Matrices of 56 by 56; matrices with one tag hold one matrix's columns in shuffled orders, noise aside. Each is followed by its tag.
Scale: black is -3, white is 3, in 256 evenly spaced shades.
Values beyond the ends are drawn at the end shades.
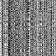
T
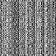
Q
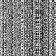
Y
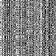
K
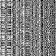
K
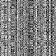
K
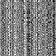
Y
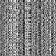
Y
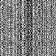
K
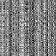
T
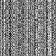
Y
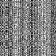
K
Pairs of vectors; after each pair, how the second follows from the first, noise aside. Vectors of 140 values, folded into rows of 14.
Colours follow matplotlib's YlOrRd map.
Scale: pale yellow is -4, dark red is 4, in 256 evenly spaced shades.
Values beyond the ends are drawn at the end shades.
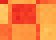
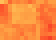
negated, shrunk.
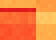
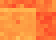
negated, shrunk.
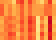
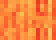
wrapped around, negated, shrunk.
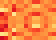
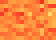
reversed, negated, shrunk.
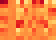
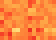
wrapped around, negated, shrunk.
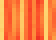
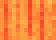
wrapped around, negated, shrunk.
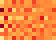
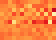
reversed, negated, partly zeroed.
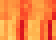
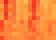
reversed, shrunk.
